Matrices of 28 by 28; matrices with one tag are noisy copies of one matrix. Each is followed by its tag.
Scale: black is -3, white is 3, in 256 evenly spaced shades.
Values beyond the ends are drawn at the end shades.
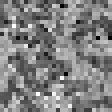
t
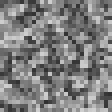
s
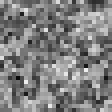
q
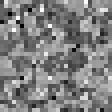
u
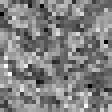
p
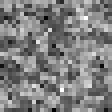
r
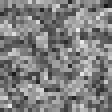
r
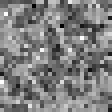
s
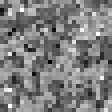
q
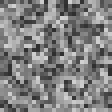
s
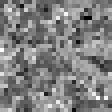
t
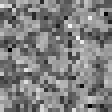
r
